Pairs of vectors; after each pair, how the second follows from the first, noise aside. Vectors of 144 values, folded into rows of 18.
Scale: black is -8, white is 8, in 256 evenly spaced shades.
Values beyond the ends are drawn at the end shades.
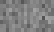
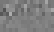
reversed, negated, partly zeroed.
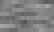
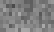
shuffled.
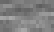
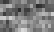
scaled up.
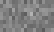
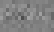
reversed, negated, partly zeroed.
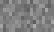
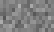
shuffled.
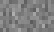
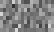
wrapped around, scaled up.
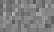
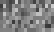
scaled up.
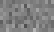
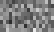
scaled up.
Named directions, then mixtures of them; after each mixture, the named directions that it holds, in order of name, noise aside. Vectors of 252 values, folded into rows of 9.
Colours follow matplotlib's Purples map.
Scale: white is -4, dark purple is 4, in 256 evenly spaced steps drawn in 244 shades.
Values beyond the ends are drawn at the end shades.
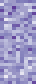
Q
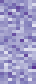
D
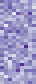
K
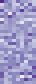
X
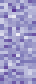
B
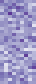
D.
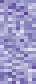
B, D.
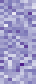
K.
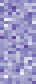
K, Q.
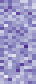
K.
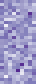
K, Q.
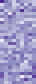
X.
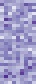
Q.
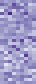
D, X.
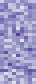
B, D.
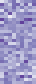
X.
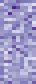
D, Q.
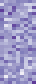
Q.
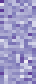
Q, X.
